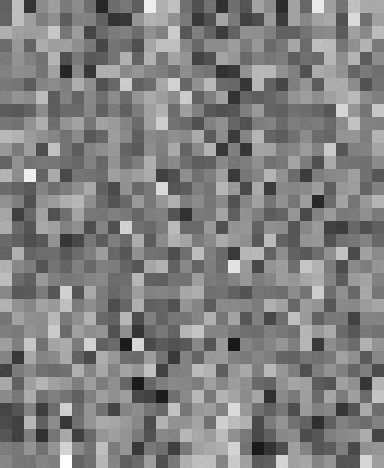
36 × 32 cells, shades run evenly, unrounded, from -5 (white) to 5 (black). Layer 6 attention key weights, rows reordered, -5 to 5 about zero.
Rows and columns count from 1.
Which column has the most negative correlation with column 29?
20
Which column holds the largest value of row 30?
12
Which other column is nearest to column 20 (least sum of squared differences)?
18
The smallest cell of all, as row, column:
36, 6
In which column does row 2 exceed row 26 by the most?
17
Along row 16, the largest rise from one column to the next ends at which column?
27
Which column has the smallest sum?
5
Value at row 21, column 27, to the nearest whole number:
-2
